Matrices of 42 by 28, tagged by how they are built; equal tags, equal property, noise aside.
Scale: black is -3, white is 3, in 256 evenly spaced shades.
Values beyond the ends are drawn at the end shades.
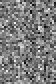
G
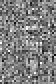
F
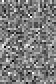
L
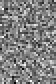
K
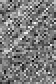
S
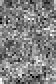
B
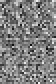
L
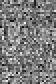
F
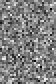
K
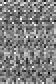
L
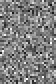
K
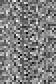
G
